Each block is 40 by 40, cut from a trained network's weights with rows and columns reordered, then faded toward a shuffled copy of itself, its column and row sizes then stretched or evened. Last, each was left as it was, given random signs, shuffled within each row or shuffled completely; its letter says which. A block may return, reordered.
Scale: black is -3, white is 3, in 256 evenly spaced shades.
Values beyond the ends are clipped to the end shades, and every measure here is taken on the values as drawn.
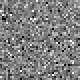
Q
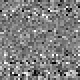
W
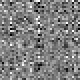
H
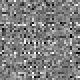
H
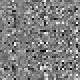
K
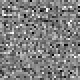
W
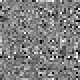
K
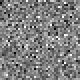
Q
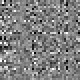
H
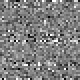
W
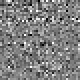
K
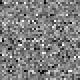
W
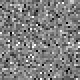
Q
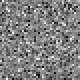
Q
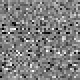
W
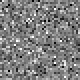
Q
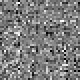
K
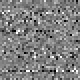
W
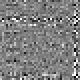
H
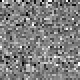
W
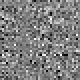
K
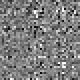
K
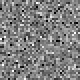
Q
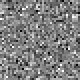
Q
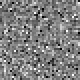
Q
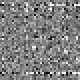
K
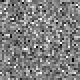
Q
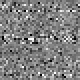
W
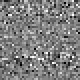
W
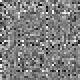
K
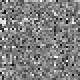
K
